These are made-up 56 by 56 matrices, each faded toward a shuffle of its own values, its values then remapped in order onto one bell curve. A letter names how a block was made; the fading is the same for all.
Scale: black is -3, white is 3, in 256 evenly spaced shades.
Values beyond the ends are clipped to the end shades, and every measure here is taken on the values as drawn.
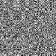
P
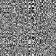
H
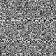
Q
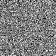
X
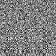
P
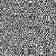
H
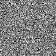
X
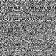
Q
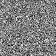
X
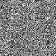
H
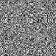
P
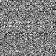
Q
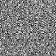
H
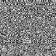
Q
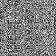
H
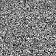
X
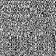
P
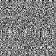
P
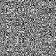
H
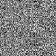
H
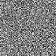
P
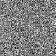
H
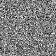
X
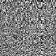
H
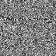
X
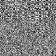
Q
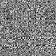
Q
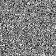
X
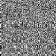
H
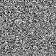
X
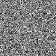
X
